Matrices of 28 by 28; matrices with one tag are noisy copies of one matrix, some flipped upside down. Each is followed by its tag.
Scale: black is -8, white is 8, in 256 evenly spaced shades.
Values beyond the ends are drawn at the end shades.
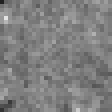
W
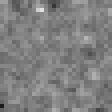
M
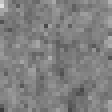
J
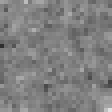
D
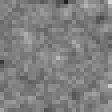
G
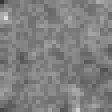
W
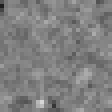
M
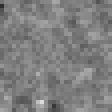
M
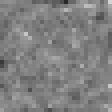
G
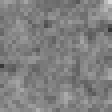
D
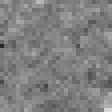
D
